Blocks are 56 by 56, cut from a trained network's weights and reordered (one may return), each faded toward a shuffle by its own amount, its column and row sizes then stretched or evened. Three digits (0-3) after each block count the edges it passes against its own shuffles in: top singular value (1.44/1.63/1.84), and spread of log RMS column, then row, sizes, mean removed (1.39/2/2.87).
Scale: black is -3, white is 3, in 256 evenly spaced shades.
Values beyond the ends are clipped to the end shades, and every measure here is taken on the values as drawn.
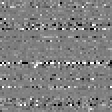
2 0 3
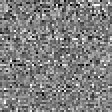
2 0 2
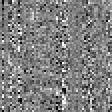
2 3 0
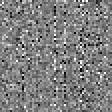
0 2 0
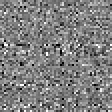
2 1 2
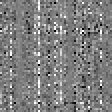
2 3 1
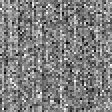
2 0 0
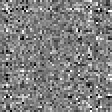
1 2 2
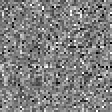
1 1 1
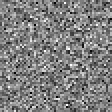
1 1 0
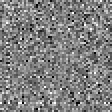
0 1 1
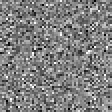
1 1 0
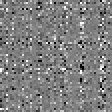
0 3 2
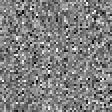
2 2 0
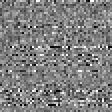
2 0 3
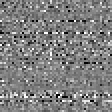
1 1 3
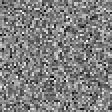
1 0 0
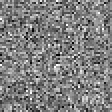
1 1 0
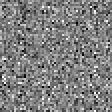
0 2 1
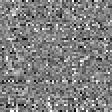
0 1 2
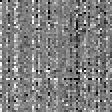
3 3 1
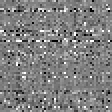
1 2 3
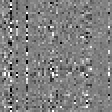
2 3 1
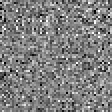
1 1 1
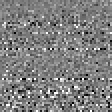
0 0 3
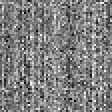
3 1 0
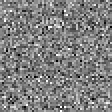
1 0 1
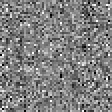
0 2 0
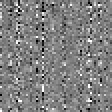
2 3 1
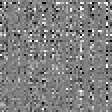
0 3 2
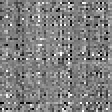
3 2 3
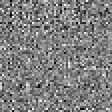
1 1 2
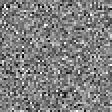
1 0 1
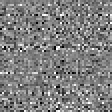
2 1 3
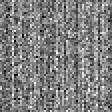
3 1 0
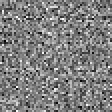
1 1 1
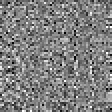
1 2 0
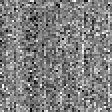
1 1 0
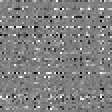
0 2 3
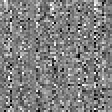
2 3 0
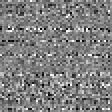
2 1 3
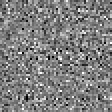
1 1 2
